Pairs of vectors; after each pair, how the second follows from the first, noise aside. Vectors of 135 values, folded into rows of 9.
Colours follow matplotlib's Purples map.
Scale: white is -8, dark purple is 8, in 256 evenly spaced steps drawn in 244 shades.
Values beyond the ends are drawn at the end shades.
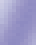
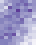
reversed, scaled up.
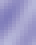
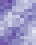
wrapped around, scaled up.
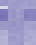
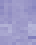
reversed, negated, shrunk.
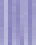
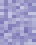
shuffled.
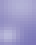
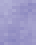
reversed, negated, shrunk.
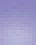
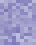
sign-scrambled.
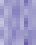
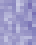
wrapped around, negated.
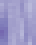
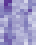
wrapped around, scaled up.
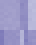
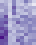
reversed, negated, scaled up.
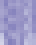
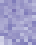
sign-scrambled.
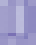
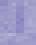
negated, shrunk.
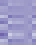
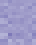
negated, shrunk.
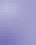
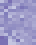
sign-scrambled.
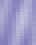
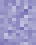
sign-scrambled.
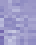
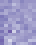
sign-scrambled.
